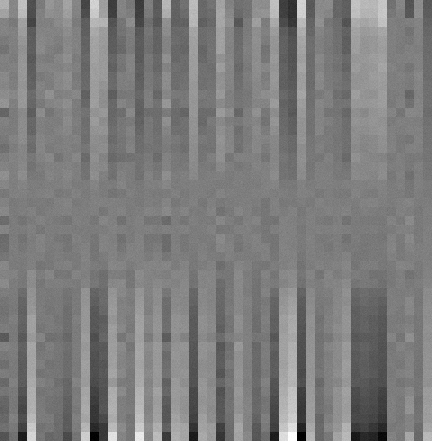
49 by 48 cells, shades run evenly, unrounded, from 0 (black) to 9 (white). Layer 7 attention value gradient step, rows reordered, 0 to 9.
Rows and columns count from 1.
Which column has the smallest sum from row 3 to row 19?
33
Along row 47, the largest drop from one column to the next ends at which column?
34
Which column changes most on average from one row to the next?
1
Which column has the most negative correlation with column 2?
46
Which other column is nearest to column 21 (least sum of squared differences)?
27
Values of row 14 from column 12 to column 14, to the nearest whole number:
5 4 4
